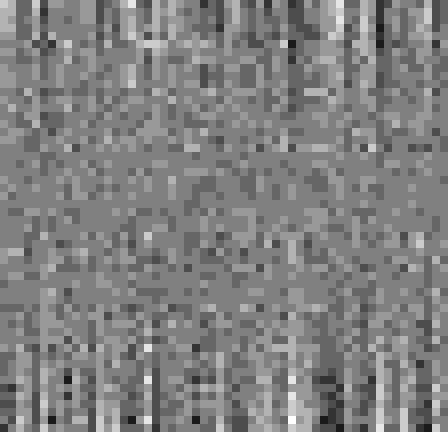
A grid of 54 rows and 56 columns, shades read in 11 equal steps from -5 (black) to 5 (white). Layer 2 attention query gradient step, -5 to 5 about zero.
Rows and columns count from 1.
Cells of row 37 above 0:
12
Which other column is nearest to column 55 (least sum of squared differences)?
38
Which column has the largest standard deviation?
37
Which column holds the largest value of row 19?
47
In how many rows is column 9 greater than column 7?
18
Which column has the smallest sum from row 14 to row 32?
48
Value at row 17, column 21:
1
